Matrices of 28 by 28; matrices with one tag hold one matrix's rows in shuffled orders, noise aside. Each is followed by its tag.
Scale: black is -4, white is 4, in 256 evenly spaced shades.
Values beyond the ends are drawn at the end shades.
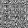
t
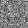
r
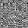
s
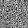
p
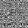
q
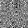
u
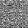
q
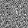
p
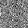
u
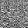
r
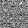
q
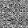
q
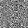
u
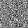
u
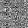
t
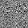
p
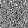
u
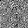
u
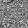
q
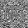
r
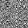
p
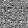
q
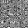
r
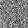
u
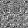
r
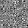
s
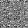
r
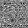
q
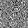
u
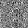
u
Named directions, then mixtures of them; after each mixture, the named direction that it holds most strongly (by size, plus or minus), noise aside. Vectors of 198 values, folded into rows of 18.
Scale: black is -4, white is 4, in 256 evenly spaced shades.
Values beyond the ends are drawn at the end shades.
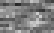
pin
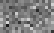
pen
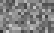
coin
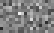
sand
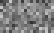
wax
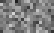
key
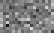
pen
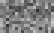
pen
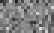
wax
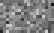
coin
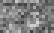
coin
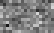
pin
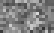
coin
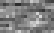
pin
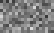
coin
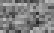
pin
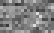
pin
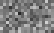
sand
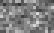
pin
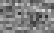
pin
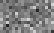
pen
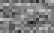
pin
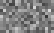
coin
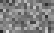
coin
